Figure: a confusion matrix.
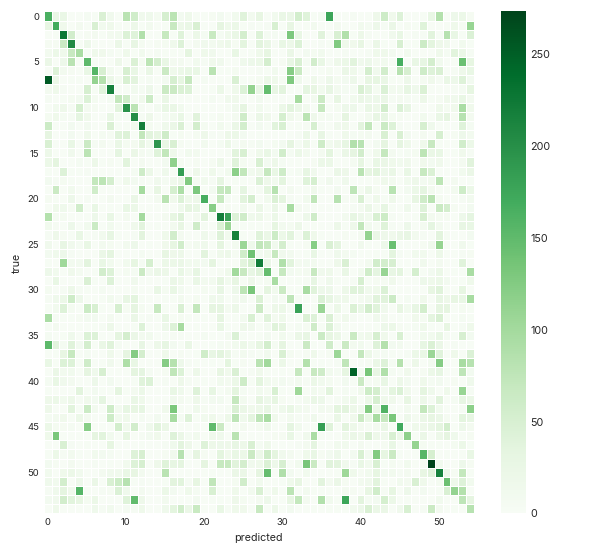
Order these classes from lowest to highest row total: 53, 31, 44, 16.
16, 31, 53, 44
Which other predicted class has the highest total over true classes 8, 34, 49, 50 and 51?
28
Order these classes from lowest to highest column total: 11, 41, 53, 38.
38, 41, 11, 53
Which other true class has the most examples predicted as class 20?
37
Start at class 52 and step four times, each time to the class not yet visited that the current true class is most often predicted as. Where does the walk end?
11
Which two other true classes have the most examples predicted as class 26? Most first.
30, 8
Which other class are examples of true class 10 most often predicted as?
53
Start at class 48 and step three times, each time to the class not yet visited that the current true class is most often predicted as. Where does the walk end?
41
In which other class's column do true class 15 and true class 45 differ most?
35
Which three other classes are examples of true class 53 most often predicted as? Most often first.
38, 11, 35
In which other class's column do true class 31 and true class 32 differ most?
54
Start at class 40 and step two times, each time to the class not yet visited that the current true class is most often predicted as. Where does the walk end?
44
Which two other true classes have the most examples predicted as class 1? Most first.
46, 19
